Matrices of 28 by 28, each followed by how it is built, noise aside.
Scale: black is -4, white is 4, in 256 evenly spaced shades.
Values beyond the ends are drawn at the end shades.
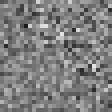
upper triangular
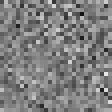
upper triangular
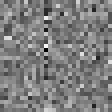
uneven columns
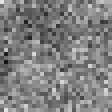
smooth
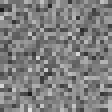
noise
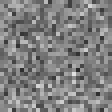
repeating rows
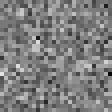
noise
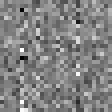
uneven columns
